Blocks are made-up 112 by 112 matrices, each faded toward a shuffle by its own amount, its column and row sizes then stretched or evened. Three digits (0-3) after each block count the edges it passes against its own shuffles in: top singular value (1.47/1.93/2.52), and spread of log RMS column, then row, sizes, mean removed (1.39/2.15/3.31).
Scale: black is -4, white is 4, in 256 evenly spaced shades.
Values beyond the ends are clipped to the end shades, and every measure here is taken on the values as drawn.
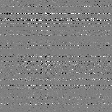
3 1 3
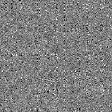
2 2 1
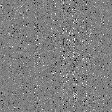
0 2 0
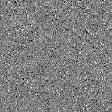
2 1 0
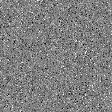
0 1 0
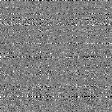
2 2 3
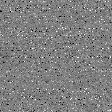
0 0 2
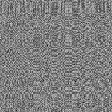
3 1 0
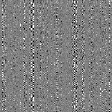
3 3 0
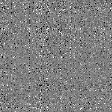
1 2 2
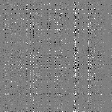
3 3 2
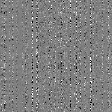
2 3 1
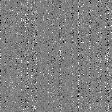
0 3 1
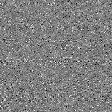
2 0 1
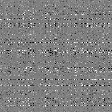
3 2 3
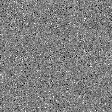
0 1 1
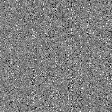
1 2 0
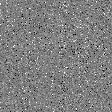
0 1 0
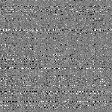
2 1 3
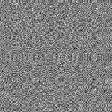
3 0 0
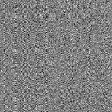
3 2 0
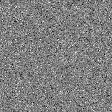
1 0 0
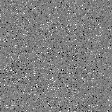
0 1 1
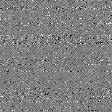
1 0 3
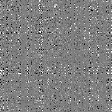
2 3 2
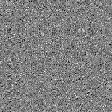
2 0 0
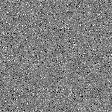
0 0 1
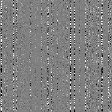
3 3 0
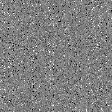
0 2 0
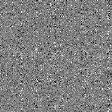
1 2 1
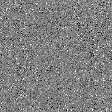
1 1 1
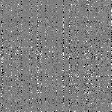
1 3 2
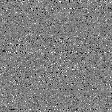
0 0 2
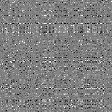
3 1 2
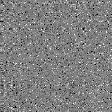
2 0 1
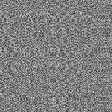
3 0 0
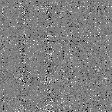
1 2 2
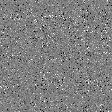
0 1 1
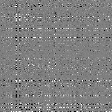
3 2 3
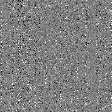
0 2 0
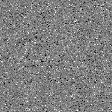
1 0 1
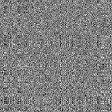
3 2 2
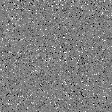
0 1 1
